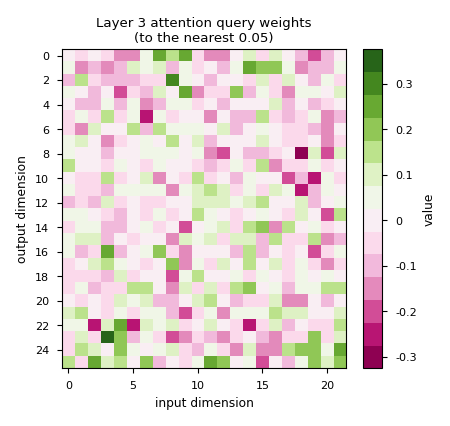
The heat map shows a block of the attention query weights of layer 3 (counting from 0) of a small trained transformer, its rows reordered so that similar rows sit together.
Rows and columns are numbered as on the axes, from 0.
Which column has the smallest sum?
20
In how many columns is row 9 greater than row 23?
9
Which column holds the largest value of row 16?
3
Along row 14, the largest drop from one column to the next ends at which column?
16
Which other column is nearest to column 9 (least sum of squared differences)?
13
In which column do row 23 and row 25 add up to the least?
15
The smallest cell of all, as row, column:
8, 18
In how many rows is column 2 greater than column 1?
7
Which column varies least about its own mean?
0
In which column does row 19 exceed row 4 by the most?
6
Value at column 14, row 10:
0.05
